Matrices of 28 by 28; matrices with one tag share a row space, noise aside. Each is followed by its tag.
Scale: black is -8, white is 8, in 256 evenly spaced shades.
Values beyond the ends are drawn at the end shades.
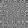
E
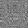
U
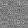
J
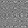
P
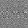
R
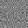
E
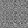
P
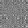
E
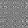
E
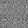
E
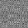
J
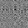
P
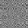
E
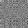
U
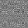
J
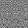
R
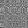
U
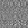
P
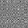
R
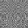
E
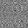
P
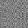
E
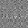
P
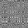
J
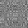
U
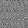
R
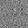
P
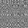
R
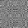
U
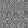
R
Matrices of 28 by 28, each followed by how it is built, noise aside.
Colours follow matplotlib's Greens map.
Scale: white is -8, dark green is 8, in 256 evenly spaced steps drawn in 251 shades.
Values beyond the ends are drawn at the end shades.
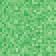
repeating rows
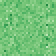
uneven columns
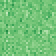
low rank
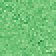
banded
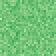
repeating rows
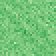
Toeplitz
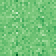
uneven columns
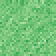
Hankel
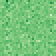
uneven columns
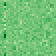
uneven columns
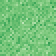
Hankel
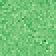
banded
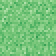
repeating columns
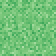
repeating columns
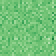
low rank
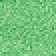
repeating rows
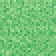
repeating columns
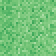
repeating rows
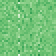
uneven columns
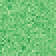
uneven columns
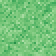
Hankel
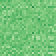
low rank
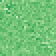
banded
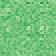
low rank
